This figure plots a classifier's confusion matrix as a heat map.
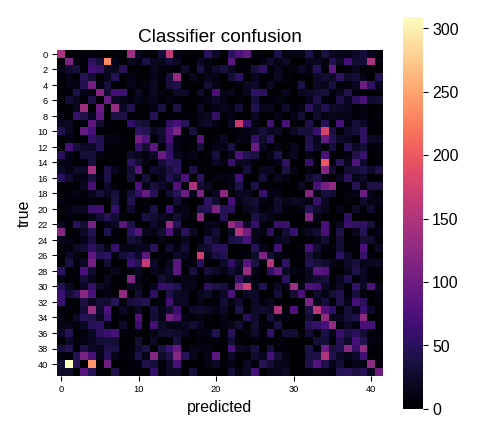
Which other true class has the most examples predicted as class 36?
9
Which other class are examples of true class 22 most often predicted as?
14
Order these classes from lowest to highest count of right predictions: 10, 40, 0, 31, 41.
10, 31, 41, 40, 0
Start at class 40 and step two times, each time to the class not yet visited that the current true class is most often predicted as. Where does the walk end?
6
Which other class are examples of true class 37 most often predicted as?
38
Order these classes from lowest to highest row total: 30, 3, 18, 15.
3, 15, 18, 30
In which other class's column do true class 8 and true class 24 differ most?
5
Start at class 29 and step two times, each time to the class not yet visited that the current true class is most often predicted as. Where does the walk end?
23
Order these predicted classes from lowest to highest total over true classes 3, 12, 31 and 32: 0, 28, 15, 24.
24, 28, 0, 15
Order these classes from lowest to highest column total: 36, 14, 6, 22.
36, 22, 6, 14
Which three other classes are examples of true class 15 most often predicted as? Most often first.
4, 34, 10
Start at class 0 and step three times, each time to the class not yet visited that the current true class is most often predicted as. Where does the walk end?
39
